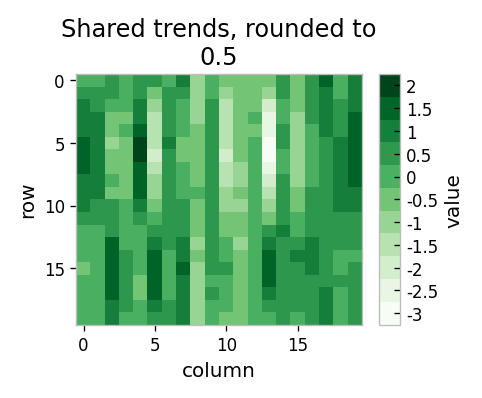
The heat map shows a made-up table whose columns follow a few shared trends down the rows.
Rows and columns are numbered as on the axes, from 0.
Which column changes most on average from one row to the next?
13
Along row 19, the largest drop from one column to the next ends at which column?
8
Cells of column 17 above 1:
1
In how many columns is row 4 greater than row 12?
5
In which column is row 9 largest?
4
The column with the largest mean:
19
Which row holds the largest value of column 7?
15
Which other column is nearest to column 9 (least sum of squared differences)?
6
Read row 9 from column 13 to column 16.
-1.5 0.5 -0.5 0.5
